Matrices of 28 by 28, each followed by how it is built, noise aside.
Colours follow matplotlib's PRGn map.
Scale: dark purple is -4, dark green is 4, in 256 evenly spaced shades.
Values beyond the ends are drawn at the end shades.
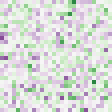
blocks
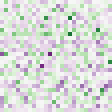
repeating columns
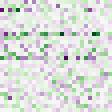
uneven rows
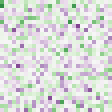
repeating columns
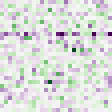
uneven rows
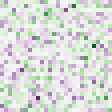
Toeplitz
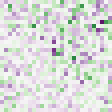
upper triangular
